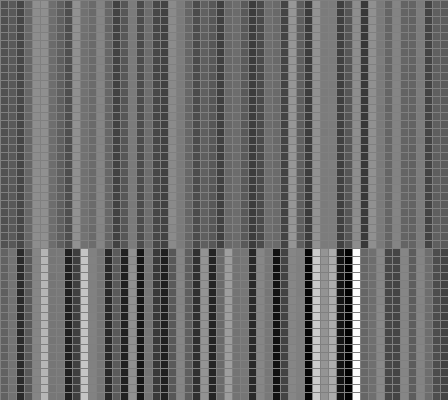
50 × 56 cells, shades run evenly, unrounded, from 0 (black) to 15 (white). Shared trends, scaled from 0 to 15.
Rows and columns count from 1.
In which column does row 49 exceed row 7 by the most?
45
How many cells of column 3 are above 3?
31
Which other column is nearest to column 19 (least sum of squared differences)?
7
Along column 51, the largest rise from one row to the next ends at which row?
32
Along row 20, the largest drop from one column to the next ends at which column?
46
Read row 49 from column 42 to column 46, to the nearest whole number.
10 1 0 15 6
